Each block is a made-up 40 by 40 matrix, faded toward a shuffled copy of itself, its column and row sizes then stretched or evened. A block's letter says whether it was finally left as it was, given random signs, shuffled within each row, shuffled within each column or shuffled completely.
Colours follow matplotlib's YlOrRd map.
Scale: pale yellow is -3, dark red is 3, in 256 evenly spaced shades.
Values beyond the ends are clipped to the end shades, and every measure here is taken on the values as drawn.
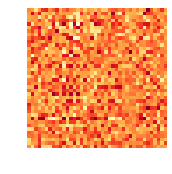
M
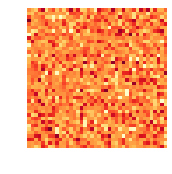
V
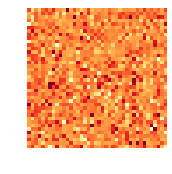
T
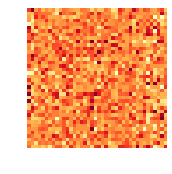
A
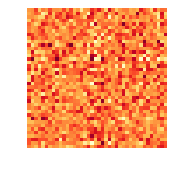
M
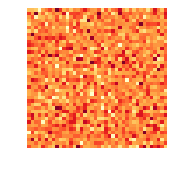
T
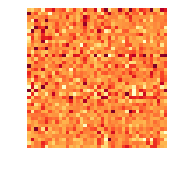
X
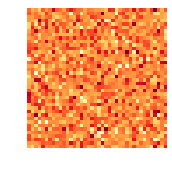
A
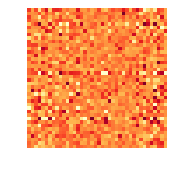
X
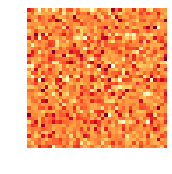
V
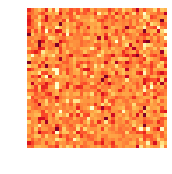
A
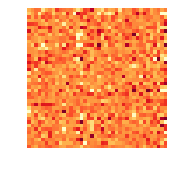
X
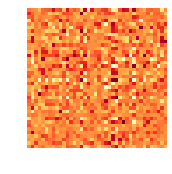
X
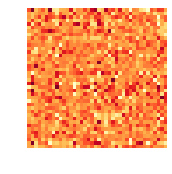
M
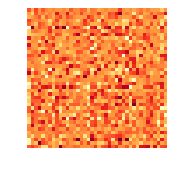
X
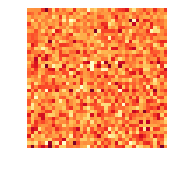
V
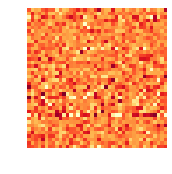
V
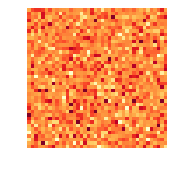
T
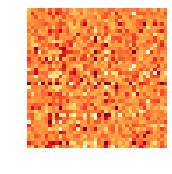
X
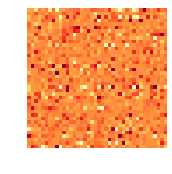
V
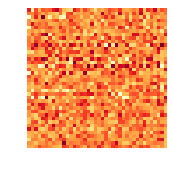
V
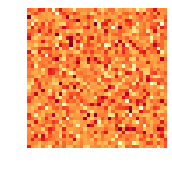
T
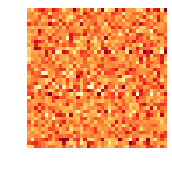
V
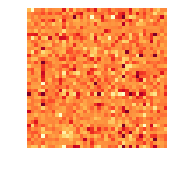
M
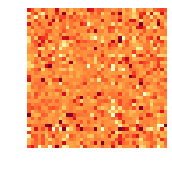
M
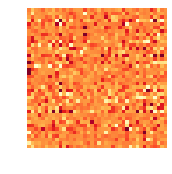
M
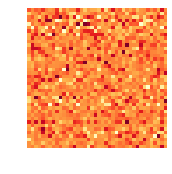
V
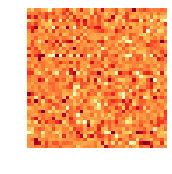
V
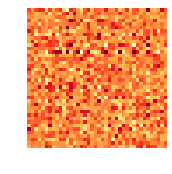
M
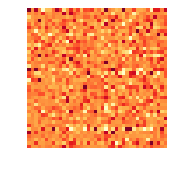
M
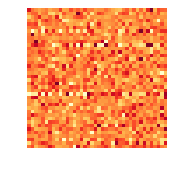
V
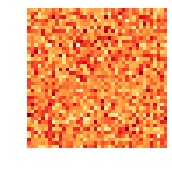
V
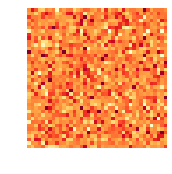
T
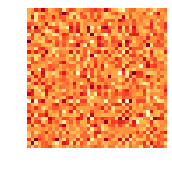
X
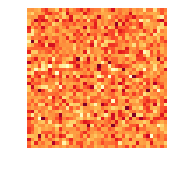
V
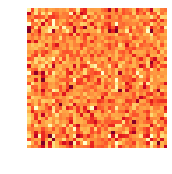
X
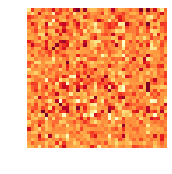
X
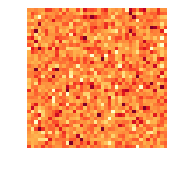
T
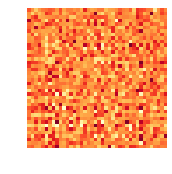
M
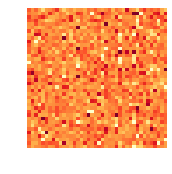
A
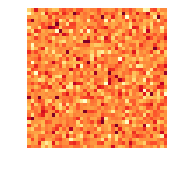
T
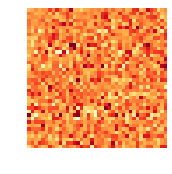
V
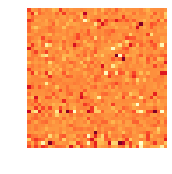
V
